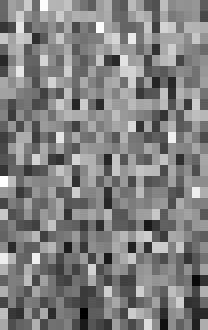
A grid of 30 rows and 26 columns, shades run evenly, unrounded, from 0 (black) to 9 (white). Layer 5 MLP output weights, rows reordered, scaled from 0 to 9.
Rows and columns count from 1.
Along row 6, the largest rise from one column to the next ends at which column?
16
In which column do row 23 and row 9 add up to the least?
19
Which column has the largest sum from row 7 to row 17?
17
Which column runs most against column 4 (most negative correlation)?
26
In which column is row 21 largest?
7
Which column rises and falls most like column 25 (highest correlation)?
11
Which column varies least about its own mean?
24
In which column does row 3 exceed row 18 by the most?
3
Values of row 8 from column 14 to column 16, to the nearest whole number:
6 6 4
